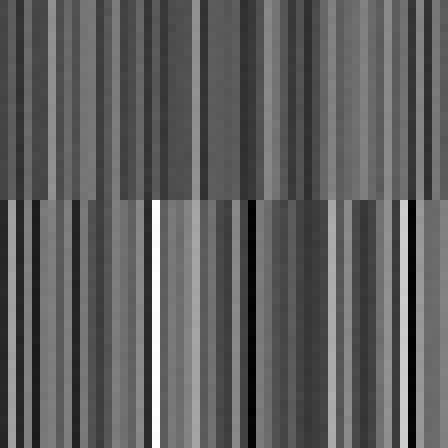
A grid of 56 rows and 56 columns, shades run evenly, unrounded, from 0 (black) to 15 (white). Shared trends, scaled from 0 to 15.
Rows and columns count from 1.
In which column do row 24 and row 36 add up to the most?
20
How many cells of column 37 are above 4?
31
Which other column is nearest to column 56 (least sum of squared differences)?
30
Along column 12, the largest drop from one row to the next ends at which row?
26
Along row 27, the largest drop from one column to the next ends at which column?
52
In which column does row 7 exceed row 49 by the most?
46
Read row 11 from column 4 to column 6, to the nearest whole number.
6 4 4
